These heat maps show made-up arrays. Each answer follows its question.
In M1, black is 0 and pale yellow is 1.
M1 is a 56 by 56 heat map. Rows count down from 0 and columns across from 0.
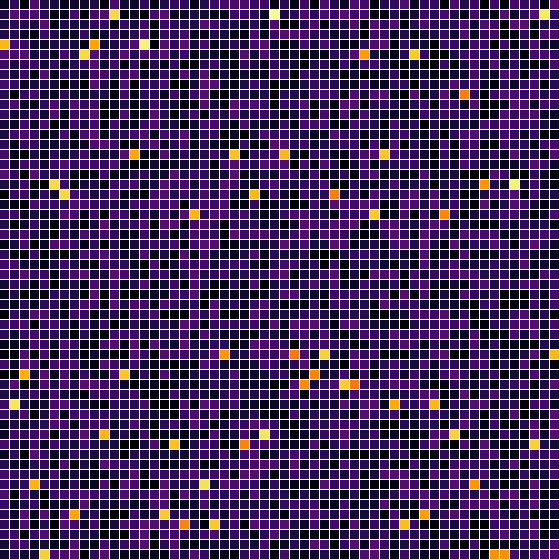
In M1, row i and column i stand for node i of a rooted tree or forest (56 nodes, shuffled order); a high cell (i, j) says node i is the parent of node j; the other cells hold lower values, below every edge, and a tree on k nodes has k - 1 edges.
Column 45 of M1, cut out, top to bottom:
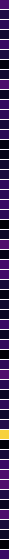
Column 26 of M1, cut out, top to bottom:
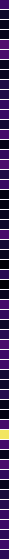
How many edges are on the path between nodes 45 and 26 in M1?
2
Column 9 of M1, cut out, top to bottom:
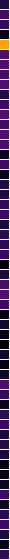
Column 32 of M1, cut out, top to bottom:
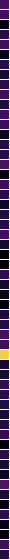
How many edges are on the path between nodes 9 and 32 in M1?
4
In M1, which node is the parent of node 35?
38
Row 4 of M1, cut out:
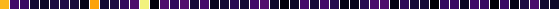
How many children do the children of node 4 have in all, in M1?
1
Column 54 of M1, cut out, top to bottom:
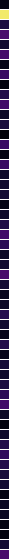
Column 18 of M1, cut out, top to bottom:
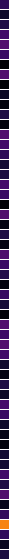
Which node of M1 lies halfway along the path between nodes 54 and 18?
40
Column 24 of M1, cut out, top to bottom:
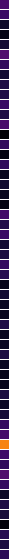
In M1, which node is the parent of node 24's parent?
21
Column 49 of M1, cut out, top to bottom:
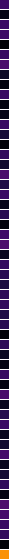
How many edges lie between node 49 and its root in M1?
4
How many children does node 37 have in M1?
3
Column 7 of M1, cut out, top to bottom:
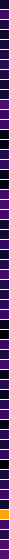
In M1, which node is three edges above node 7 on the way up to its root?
52
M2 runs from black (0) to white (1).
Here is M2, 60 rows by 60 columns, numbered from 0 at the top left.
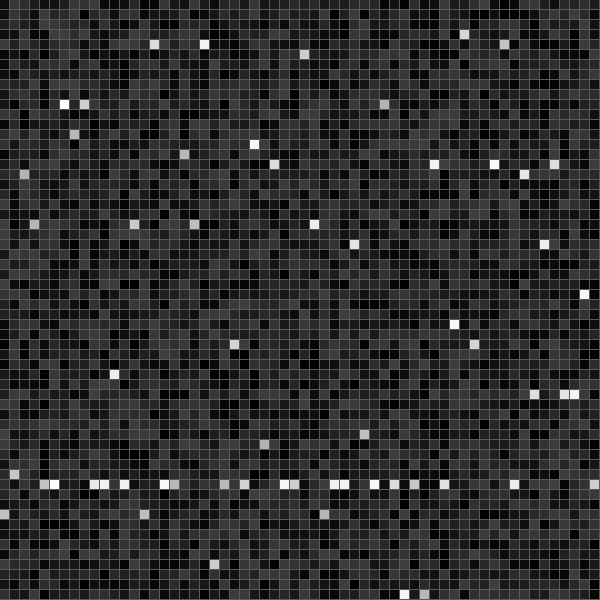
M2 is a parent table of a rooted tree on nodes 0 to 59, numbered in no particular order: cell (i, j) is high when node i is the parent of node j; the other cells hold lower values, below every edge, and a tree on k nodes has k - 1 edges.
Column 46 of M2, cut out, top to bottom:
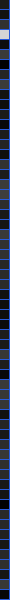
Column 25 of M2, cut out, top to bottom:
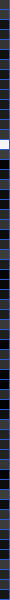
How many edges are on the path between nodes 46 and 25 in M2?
6
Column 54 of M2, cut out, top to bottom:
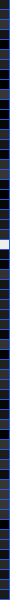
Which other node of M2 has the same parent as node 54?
35
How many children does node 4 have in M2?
3
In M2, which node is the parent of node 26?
44
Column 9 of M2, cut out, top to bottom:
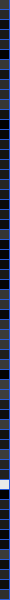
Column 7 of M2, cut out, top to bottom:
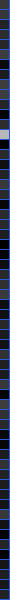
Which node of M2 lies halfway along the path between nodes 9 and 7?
22
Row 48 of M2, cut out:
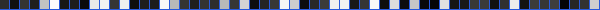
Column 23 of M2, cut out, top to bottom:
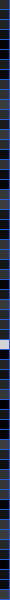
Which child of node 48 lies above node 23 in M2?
34
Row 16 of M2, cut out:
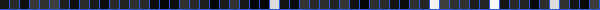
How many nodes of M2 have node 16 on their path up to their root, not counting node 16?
5
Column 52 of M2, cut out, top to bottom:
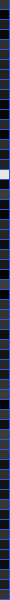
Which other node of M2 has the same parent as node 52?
2
